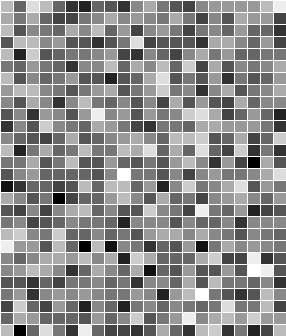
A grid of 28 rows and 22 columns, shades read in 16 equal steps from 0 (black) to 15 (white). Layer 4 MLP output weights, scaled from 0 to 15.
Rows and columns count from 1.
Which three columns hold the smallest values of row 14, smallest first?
20, 17, 19
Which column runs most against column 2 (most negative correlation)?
7
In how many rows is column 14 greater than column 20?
12
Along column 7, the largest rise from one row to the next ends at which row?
22
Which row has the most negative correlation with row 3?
27
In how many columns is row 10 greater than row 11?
9
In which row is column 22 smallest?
10
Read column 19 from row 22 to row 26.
4 5 7 3 7
